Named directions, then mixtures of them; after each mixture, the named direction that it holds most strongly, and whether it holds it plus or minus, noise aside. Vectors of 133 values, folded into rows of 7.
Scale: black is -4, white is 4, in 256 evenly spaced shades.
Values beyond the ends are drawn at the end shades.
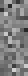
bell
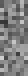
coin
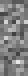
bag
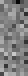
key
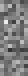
bag, plus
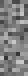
coin, plus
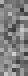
key, plus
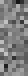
key, plus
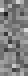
bell, minus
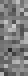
key, minus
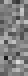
bag, plus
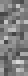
bag, plus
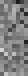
key, plus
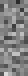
key, plus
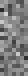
coin, minus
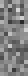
coin, minus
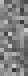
bell, minus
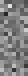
bell, minus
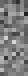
coin, plus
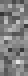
bag, plus
